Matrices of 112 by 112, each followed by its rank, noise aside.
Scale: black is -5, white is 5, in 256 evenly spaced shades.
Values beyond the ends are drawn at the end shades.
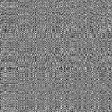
four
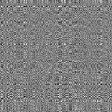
four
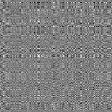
three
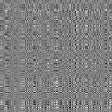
three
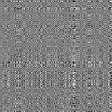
three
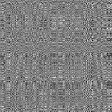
four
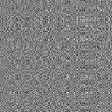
four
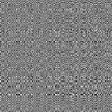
four
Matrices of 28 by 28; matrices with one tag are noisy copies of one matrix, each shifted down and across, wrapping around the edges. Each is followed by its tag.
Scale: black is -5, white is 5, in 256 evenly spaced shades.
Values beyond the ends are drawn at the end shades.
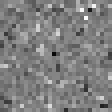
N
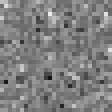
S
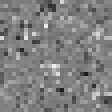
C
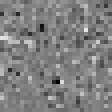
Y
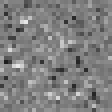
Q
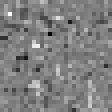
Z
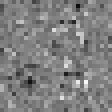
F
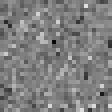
N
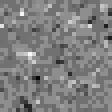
C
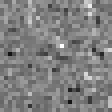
Z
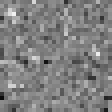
Z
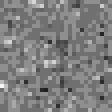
Q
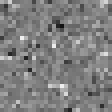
C
